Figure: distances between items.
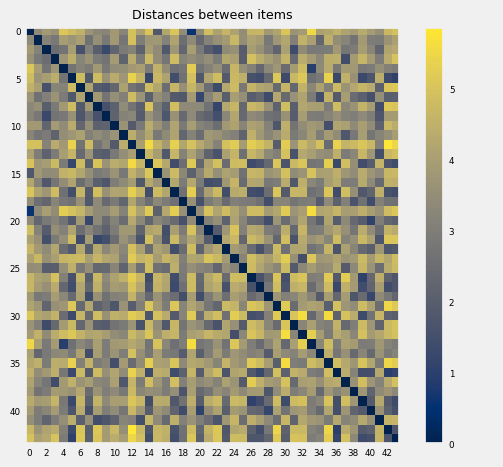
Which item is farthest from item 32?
30
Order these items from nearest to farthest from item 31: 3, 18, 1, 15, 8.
8, 3, 18, 1, 15
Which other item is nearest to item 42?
36
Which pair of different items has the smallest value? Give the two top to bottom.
0, 19
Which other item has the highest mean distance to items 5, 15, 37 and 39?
12
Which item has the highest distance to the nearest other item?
1
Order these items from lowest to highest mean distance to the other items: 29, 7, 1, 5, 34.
7, 34, 5, 1, 29
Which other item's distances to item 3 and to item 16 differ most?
21
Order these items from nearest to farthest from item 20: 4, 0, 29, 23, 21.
23, 4, 21, 0, 29
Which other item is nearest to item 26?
39
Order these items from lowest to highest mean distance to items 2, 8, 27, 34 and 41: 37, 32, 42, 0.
37, 42, 0, 32
